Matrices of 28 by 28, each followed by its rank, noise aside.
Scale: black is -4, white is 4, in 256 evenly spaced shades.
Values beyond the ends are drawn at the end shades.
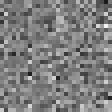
five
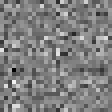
five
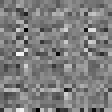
three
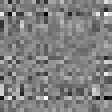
two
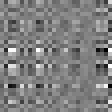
one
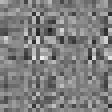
two
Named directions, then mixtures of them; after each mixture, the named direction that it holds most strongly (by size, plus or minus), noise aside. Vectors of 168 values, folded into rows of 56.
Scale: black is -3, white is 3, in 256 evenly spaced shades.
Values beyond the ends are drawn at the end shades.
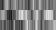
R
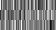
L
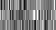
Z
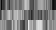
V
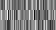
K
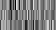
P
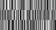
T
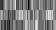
R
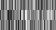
L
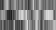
R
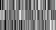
L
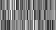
P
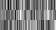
T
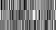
Z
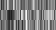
R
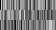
L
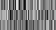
P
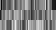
V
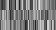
P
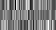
P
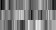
V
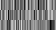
L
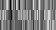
P
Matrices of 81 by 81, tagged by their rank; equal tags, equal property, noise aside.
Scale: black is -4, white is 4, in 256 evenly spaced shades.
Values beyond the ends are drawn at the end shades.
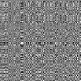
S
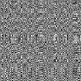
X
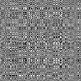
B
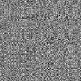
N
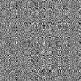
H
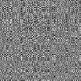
X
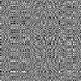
S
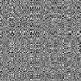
H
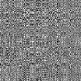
H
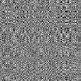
H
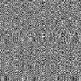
X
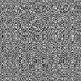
X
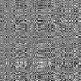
S
